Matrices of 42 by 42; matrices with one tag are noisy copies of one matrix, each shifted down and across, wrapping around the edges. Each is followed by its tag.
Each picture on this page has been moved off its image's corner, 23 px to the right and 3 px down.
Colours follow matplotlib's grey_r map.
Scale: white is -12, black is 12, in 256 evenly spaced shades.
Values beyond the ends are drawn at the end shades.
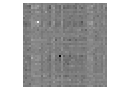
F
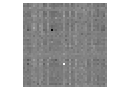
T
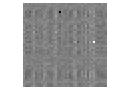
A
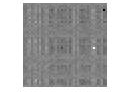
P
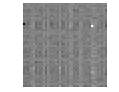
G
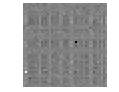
A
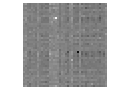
F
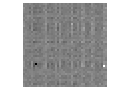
G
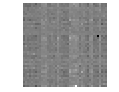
F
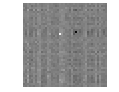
G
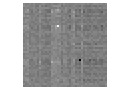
F
